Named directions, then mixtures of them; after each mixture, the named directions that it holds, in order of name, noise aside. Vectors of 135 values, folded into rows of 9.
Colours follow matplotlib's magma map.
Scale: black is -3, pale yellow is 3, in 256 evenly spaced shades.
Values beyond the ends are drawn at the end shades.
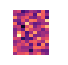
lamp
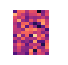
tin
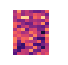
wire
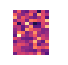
lamp, tin.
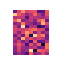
lamp, tin.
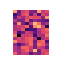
lamp, tin.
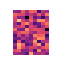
tin, wire.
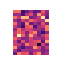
lamp, wire.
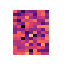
lamp, tin.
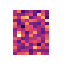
lamp, wire.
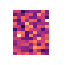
lamp.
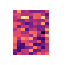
wire.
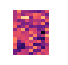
wire.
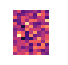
lamp.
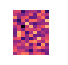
lamp.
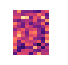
lamp, wire.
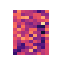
tin, wire.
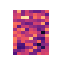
wire.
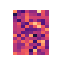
tin.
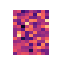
lamp.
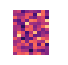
lamp.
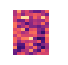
wire.
